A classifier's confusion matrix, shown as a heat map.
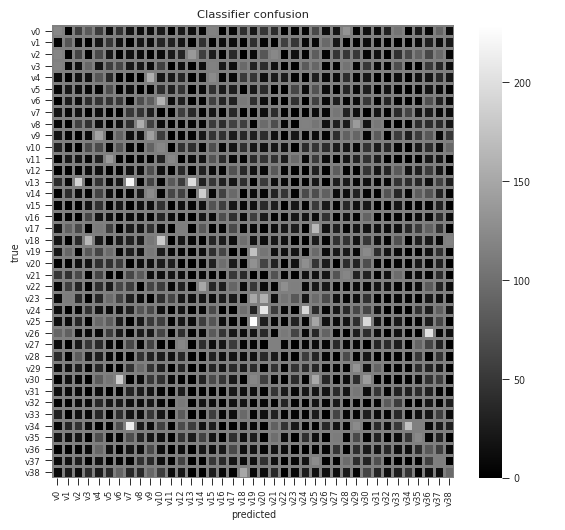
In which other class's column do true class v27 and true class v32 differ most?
v21
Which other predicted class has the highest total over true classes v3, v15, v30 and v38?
v6
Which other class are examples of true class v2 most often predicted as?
v13
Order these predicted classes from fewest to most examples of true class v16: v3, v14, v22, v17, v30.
v22, v14, v17, v3, v30
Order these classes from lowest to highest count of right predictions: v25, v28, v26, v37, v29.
v28, v26, v37, v29, v25
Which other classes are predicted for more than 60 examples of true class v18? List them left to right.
v3, v9, v10, v33, v38
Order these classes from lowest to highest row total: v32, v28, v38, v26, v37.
v32, v28, v37, v38, v26
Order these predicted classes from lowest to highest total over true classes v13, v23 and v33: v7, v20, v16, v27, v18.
v16, v27, v18, v20, v7
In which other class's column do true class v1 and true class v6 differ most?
v10
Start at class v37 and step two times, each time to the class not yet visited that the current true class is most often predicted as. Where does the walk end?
v19
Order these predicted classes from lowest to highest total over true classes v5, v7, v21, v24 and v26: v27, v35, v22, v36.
v35, v22, v27, v36
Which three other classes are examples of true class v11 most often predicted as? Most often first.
v5, v23, v15
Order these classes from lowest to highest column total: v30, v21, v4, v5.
v5, v21, v30, v4
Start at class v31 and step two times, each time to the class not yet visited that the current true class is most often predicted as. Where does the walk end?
v8
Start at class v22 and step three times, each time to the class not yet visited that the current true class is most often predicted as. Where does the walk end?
v4
